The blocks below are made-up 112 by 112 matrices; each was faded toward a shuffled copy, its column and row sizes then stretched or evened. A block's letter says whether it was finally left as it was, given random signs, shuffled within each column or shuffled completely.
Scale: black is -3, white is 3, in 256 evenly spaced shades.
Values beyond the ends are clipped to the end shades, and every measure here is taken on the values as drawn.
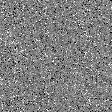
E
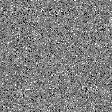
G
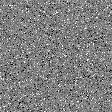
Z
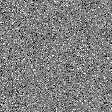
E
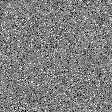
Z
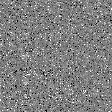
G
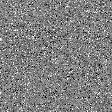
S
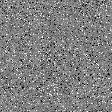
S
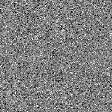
G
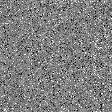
E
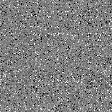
G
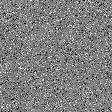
Z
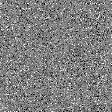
S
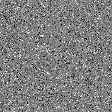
E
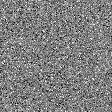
Z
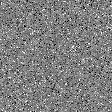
Z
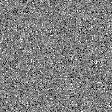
G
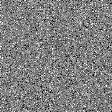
S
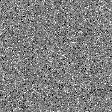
E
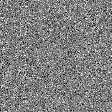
E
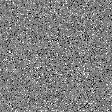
S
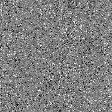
E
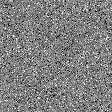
Z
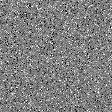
E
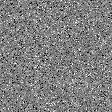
Z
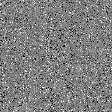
S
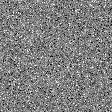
Z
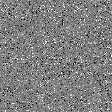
G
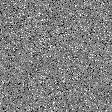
Z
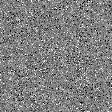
E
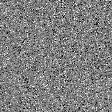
E
